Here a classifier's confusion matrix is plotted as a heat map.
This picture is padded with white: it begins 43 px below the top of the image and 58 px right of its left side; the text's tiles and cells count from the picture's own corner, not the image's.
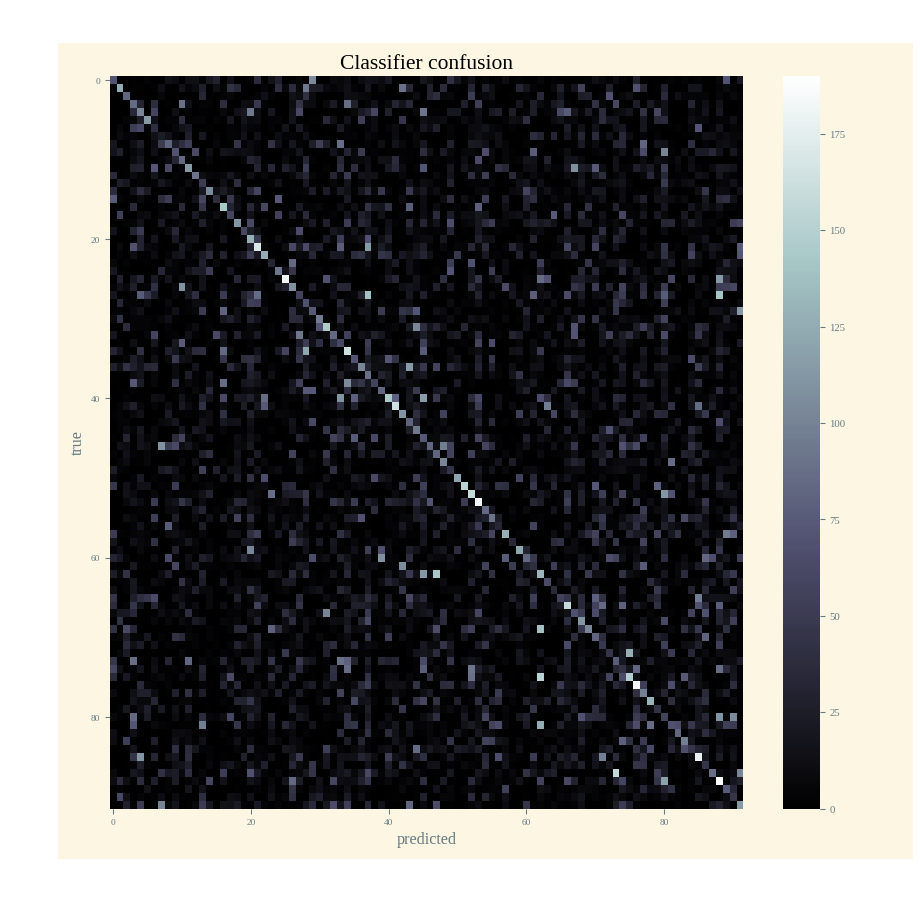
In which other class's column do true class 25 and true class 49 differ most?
88
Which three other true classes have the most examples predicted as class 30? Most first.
31, 8, 33
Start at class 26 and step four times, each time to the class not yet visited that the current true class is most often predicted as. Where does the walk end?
7
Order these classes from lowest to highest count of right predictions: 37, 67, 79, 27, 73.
79, 27, 67, 73, 37
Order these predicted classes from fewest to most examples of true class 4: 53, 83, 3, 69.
83, 53, 69, 3
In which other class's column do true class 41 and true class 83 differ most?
63
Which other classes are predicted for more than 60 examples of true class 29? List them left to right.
16, 44, 91
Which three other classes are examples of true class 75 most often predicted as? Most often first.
62, 52, 83
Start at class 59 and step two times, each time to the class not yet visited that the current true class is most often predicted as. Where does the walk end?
37
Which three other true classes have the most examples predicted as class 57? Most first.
60, 26, 89
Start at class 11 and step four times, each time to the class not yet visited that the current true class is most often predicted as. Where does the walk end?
72
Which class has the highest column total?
80
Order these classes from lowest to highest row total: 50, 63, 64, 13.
13, 63, 64, 50
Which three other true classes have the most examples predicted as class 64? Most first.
17, 42, 61
